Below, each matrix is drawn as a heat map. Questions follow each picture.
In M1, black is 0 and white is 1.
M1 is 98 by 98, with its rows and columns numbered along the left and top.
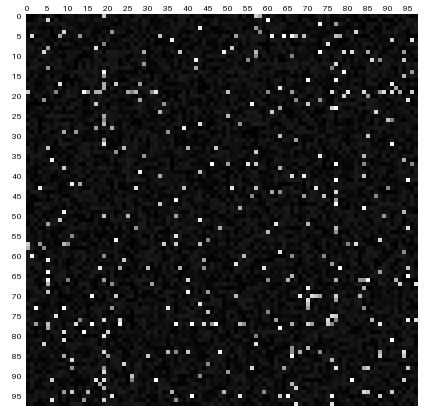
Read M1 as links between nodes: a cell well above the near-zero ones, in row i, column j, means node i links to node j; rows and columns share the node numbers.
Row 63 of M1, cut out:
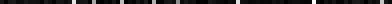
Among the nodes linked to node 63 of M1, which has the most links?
node 95
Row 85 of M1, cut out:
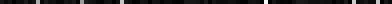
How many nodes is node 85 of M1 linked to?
6
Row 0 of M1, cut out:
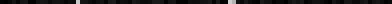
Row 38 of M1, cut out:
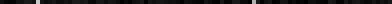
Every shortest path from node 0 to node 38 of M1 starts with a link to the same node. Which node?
node 57
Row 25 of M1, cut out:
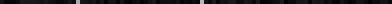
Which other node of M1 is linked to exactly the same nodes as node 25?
node 89
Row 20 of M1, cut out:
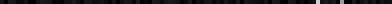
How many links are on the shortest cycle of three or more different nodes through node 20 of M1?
4
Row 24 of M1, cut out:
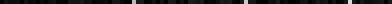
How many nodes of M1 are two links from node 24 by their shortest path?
5
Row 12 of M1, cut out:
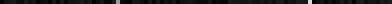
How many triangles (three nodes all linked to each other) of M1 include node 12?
0
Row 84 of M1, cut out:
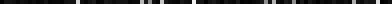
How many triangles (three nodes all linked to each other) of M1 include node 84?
4
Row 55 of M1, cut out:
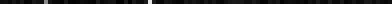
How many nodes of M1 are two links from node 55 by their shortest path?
10
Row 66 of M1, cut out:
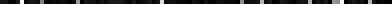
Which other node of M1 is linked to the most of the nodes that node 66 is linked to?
node 88
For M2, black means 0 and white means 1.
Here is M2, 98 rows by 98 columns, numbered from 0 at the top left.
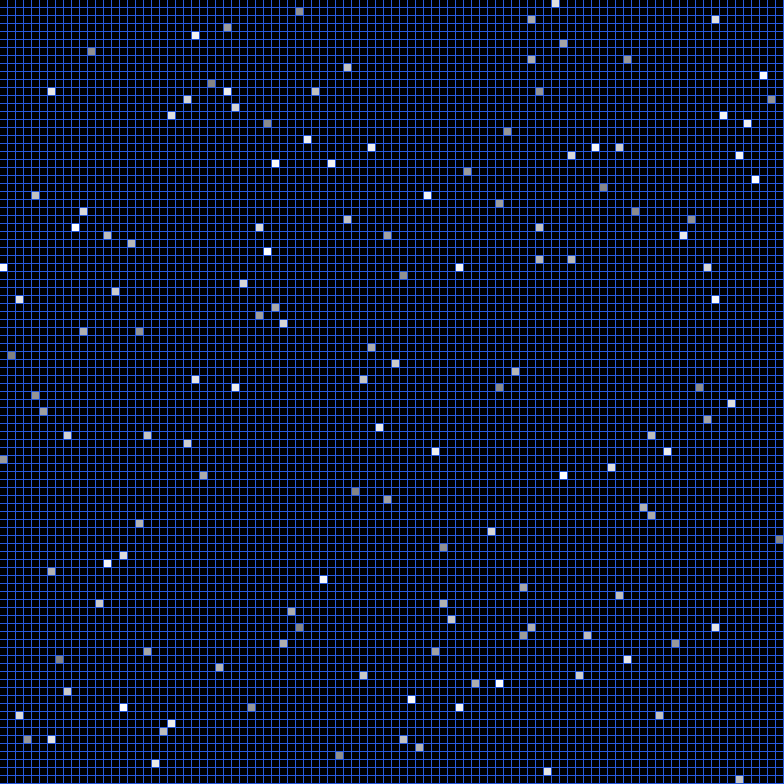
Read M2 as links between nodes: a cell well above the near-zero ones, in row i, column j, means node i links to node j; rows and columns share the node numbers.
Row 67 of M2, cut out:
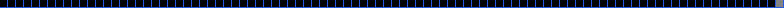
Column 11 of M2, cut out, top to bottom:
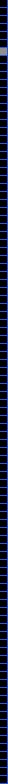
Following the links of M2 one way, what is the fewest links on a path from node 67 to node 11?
4
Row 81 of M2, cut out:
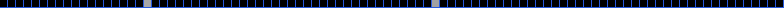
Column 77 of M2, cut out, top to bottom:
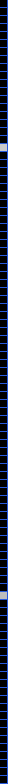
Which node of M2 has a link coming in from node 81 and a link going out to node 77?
node 18
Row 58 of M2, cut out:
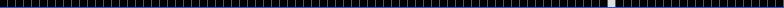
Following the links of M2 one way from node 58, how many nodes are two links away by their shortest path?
1
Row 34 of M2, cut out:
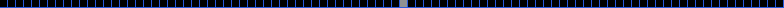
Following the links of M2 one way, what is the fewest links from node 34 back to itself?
4
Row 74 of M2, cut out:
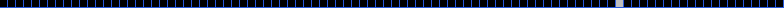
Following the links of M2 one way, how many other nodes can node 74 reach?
12
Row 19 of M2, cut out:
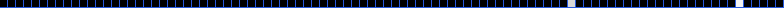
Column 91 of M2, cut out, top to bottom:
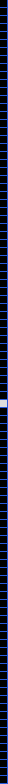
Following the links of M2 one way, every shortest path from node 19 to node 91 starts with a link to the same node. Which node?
node 92
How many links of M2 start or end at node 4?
3
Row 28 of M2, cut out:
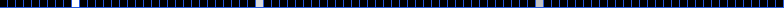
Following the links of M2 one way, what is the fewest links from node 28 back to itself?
5
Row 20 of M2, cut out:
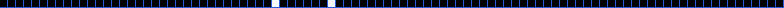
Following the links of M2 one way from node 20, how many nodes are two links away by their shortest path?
3
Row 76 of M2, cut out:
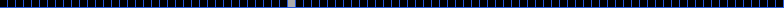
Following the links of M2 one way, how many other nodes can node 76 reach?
5
